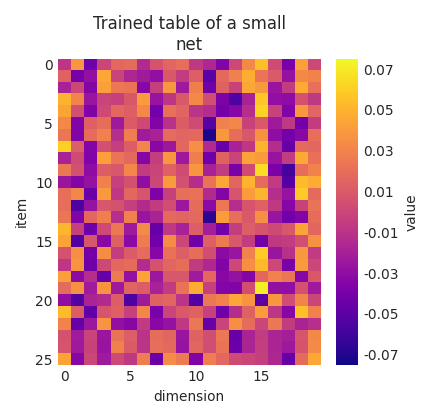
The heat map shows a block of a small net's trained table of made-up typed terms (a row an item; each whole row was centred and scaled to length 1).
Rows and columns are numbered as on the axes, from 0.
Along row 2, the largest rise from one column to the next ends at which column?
3
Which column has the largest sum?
15
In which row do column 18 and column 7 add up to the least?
5
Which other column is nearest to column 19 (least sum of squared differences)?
8
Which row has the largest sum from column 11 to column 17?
20
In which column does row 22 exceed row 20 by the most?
10
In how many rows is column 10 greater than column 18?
12
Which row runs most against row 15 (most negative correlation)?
19
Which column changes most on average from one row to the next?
1
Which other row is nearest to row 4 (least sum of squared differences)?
21
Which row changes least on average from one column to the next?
23
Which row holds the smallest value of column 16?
9
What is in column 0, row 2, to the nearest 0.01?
-0.02
